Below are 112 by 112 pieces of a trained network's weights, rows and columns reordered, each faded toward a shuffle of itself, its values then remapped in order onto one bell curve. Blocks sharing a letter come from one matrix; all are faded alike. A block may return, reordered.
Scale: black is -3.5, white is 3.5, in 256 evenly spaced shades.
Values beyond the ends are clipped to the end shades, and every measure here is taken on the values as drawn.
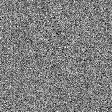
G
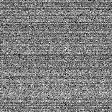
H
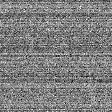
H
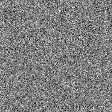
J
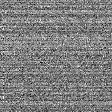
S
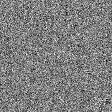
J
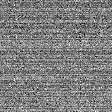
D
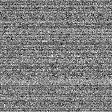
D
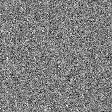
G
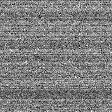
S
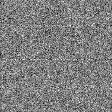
J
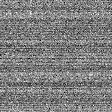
D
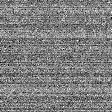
H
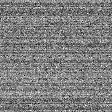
D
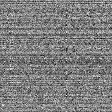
D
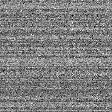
S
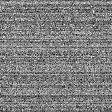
H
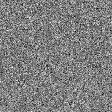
G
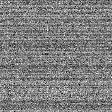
S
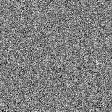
G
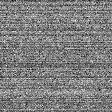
H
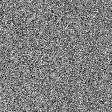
G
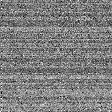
S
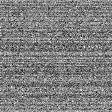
S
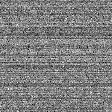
H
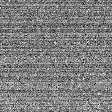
S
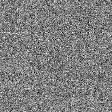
J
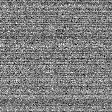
H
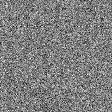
J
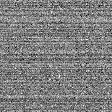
H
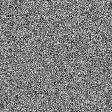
J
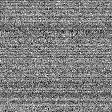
H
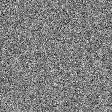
G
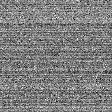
S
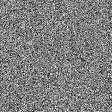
G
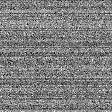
H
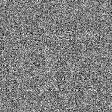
J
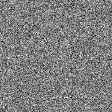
J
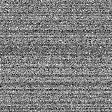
D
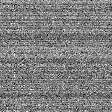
S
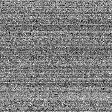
S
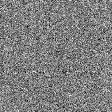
J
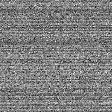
S
